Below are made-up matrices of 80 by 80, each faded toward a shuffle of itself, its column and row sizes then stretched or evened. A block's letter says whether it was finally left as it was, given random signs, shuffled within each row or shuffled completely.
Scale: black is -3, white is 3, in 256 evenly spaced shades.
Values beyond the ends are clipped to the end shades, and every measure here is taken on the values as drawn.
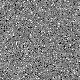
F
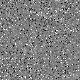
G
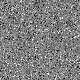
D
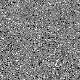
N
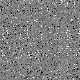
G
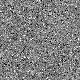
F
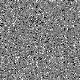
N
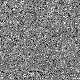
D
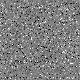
D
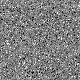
F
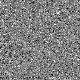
G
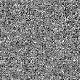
N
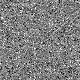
F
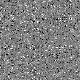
N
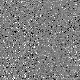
N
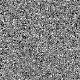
G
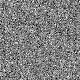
F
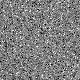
F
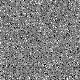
D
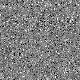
D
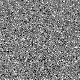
D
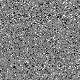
D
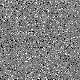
D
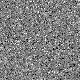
D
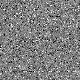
D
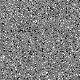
G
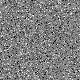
F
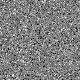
D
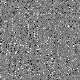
G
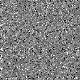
N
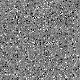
G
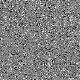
N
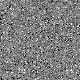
G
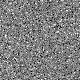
F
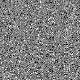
N
